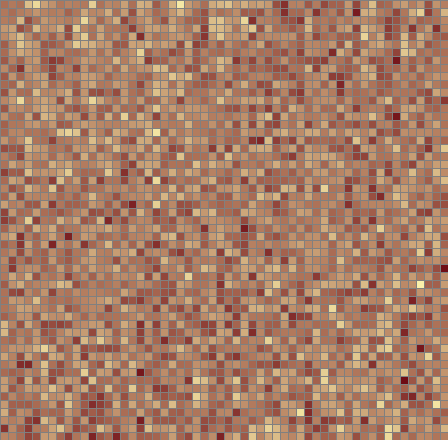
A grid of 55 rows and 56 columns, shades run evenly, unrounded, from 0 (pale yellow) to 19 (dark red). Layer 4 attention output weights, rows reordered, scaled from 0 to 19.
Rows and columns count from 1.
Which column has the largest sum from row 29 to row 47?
20
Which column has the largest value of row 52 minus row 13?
12
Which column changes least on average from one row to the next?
6
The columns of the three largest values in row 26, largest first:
17, 44, 7
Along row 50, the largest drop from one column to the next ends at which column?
25
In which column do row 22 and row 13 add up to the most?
47
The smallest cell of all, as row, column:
36, 53
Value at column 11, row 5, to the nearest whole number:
3
